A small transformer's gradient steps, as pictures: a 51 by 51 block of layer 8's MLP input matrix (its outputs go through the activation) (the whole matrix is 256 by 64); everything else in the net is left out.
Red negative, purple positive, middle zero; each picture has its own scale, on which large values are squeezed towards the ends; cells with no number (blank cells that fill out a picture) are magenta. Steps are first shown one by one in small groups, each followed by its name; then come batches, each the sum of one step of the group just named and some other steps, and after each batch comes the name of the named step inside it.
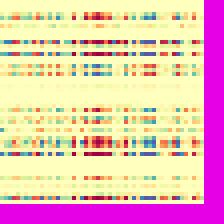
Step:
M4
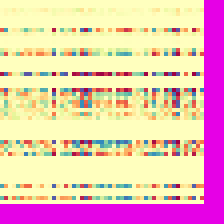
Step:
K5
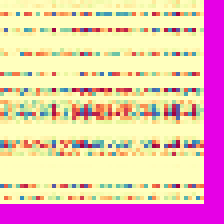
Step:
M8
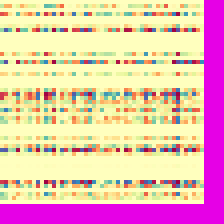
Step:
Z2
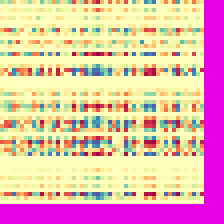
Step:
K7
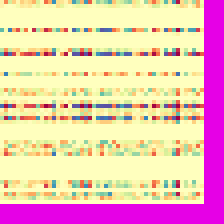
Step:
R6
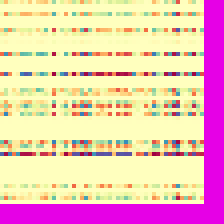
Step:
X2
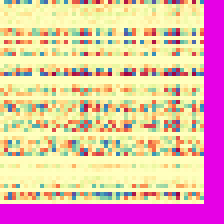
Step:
K7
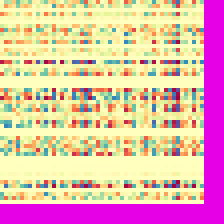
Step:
Z2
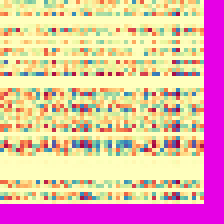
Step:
Z2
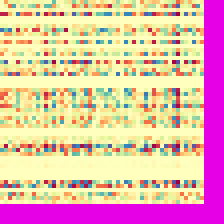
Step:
Z2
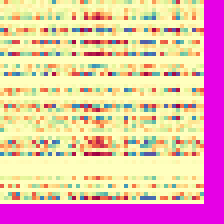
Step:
M4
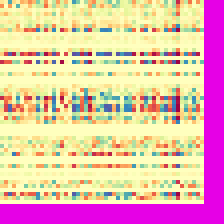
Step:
R6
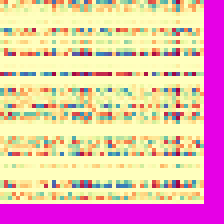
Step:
R6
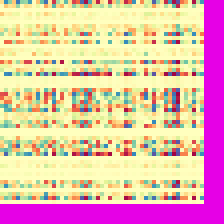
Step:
Z2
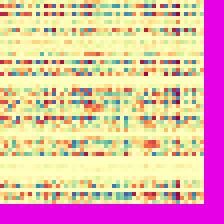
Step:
K7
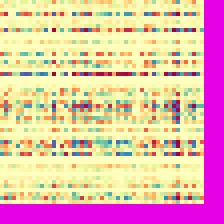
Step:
X2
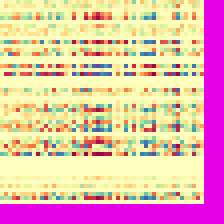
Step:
M4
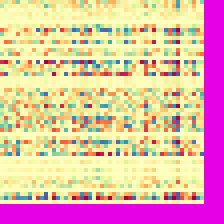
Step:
R6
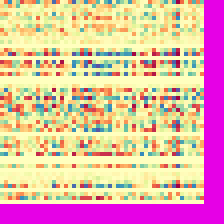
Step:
M8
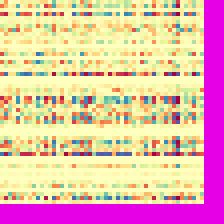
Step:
X2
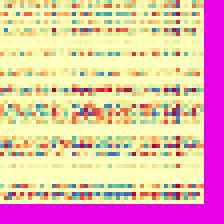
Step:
M8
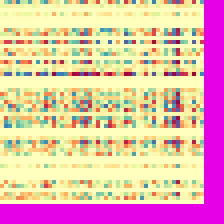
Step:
R6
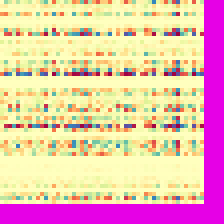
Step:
K7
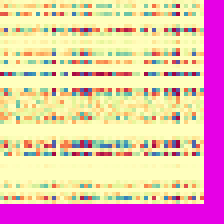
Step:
K5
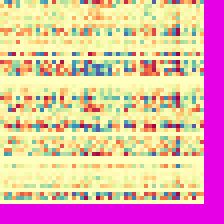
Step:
K7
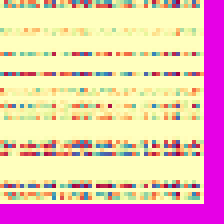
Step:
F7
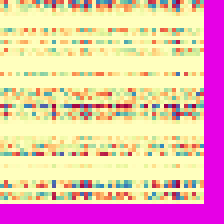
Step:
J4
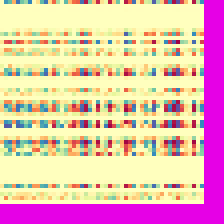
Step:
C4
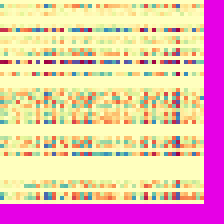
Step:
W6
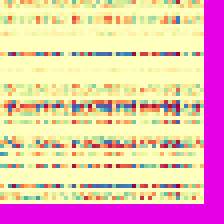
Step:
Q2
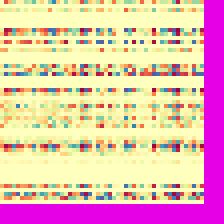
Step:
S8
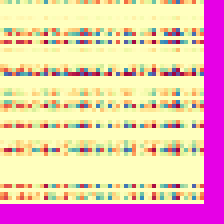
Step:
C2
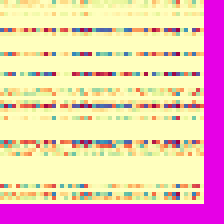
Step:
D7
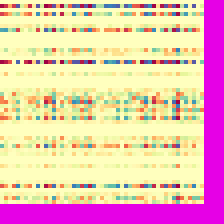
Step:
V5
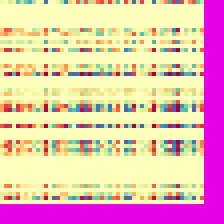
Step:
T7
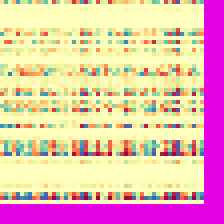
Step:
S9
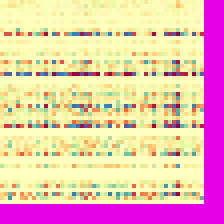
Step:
C2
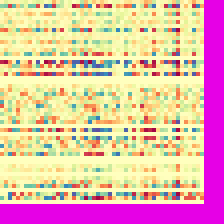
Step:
W6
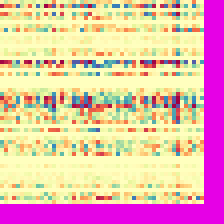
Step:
V5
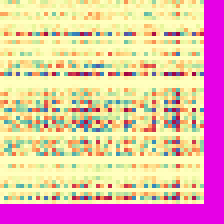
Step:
C4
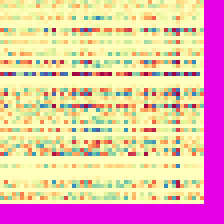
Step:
J4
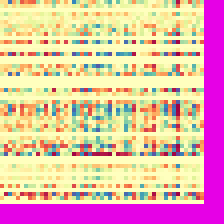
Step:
C2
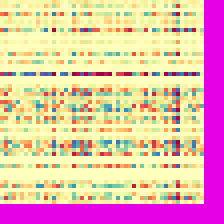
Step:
Q2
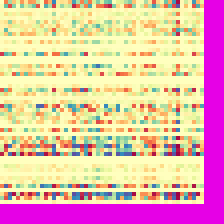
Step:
F7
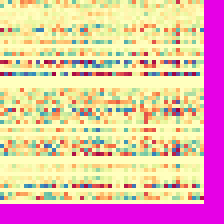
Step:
W6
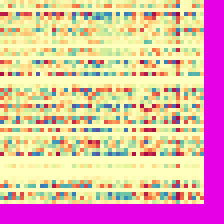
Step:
W6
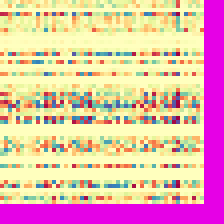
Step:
Q2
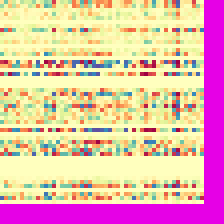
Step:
W6
